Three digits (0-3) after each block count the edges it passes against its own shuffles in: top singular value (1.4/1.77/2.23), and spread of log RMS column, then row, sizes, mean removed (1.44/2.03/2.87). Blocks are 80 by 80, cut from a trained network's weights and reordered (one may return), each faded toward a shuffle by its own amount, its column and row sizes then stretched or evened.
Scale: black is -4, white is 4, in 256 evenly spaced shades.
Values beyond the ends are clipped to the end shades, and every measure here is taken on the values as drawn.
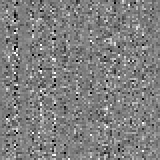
1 3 0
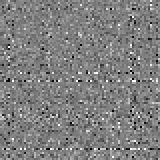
2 2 2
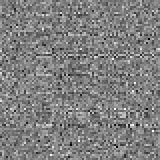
3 1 2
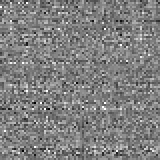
0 2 3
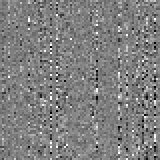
2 3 0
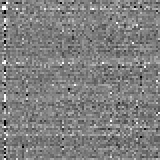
2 2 1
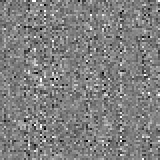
0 3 2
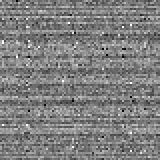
3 1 1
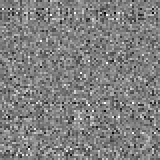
2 0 2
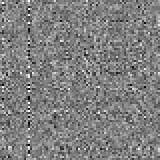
2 2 1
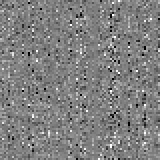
0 3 0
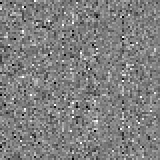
0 2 0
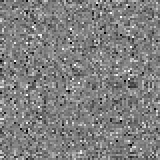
2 2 0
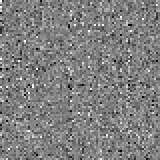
1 2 1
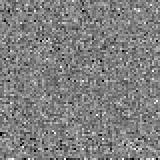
0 0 2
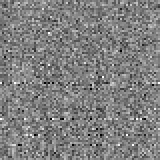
1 0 2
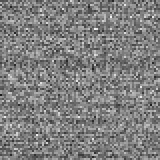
1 1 0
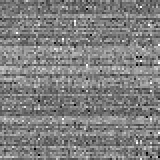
3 1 0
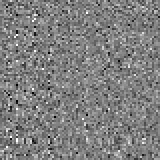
2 2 0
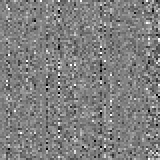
0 3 0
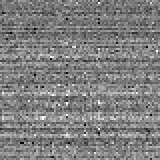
3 1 2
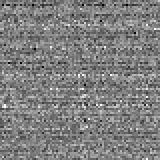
2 1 2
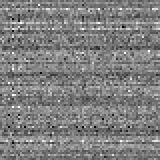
3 1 2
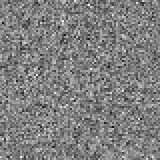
0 1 0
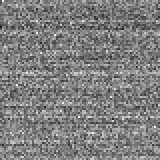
2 0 1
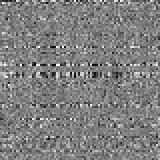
3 0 3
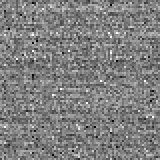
1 1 0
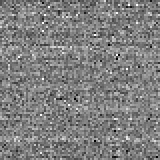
1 1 1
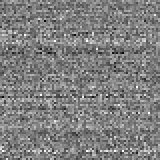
2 1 2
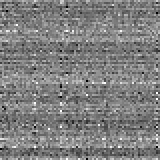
3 2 2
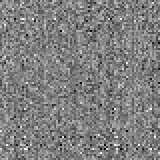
2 1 1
